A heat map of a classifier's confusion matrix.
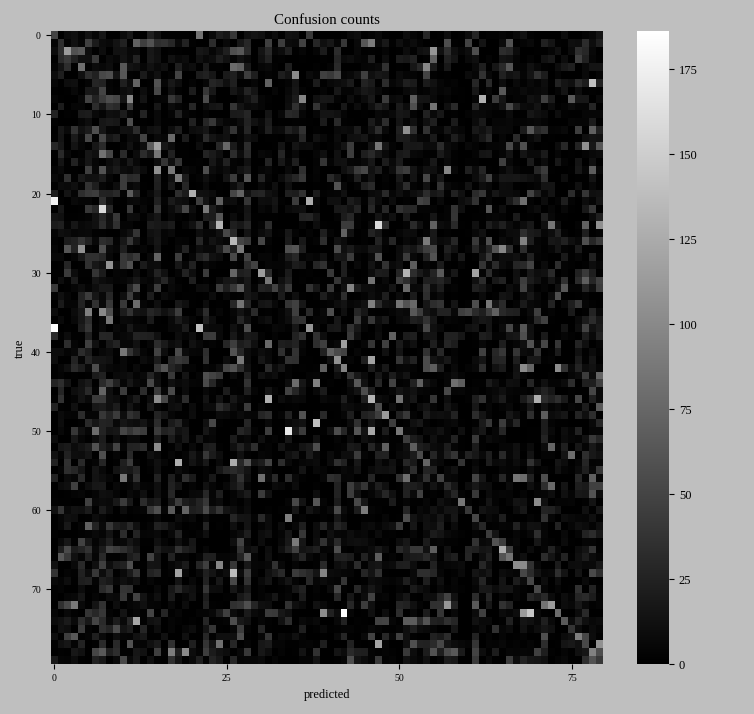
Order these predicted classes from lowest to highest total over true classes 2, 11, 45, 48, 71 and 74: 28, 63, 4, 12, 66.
63, 66, 28, 4, 12
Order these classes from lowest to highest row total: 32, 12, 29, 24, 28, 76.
76, 29, 28, 12, 32, 24
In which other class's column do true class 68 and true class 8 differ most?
26
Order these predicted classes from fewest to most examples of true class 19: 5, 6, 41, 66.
66, 6, 5, 41
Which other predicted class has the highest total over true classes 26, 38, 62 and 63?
68
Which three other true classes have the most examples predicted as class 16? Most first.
42, 46, 1
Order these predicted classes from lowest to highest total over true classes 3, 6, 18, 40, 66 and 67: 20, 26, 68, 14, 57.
20, 57, 14, 68, 26
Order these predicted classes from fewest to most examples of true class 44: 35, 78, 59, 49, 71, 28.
71, 78, 28, 49, 59, 35
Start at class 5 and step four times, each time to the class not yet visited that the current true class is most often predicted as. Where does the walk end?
55
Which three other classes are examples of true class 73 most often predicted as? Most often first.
42, 69, 68
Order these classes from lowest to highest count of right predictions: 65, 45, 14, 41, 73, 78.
45, 14, 73, 78, 41, 65
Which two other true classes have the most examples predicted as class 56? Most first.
30, 77
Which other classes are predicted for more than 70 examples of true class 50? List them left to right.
6, 34, 46
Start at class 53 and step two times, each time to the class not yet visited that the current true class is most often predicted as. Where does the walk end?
9
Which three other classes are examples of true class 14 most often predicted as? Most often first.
15, 77, 47
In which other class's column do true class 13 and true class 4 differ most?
54
